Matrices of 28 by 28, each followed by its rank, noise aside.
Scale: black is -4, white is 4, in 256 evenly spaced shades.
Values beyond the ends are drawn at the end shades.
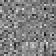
six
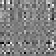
three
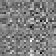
four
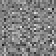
four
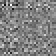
four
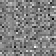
eight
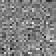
six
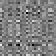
two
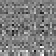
four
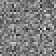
six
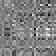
four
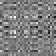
two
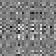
three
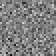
six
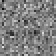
six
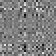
three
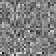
four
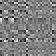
two
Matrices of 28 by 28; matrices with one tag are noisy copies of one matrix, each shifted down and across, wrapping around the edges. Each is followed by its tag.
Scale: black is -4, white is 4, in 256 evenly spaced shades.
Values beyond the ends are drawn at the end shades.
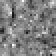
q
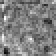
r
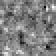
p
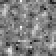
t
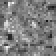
r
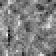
q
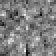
q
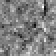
q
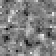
t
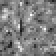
q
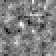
t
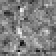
r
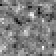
t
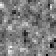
p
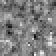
p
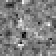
r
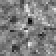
r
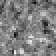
p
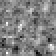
t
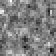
p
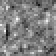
q
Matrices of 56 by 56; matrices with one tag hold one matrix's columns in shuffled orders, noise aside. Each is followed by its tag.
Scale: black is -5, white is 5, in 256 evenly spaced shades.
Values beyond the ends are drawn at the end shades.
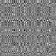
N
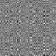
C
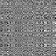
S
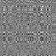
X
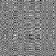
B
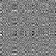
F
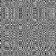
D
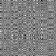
B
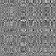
N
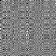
B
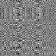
D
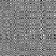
B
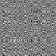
C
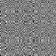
C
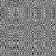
D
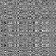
S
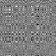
X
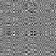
F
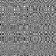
X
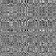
N
